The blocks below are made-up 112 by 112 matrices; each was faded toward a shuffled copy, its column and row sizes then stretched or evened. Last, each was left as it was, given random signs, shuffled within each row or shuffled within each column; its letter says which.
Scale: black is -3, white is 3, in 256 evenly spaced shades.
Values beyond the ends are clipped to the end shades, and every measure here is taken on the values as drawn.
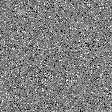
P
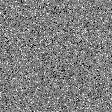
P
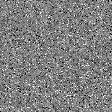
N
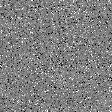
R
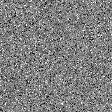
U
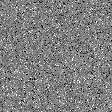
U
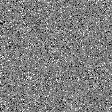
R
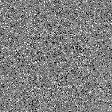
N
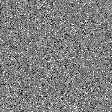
N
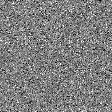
R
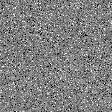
R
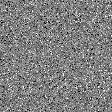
R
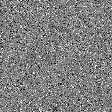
N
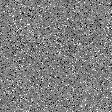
R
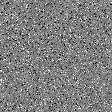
P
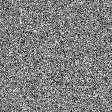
P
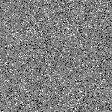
U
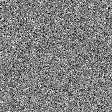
P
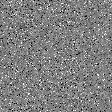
U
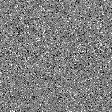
N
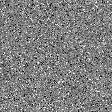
P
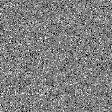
N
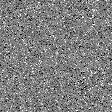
P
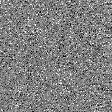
N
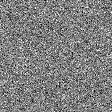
P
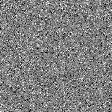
N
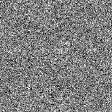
N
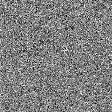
R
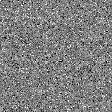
N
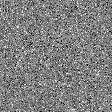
P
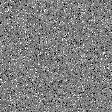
U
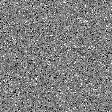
U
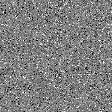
N
